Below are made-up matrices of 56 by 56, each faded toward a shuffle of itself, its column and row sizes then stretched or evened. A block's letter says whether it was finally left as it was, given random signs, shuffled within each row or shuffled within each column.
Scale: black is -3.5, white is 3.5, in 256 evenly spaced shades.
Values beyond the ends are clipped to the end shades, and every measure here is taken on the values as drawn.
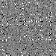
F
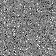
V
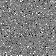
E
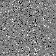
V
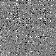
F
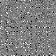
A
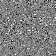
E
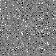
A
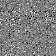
F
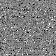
E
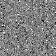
V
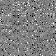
A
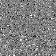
E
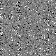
V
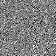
F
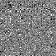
A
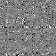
A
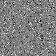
V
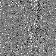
V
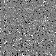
F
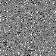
F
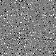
F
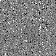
V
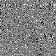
A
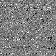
E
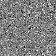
F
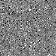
F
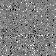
F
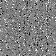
V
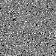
E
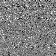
E
